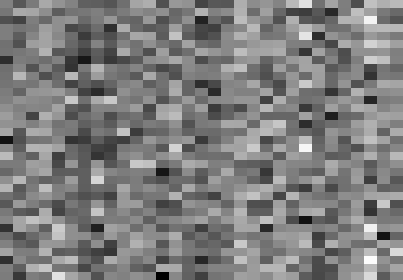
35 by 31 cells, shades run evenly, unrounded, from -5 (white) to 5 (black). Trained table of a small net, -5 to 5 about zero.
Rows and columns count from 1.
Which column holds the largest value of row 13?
29
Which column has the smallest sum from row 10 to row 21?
14
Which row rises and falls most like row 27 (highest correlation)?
9
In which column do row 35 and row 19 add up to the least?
5
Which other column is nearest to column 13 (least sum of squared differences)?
16
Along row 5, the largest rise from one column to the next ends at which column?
25
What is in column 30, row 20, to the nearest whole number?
0
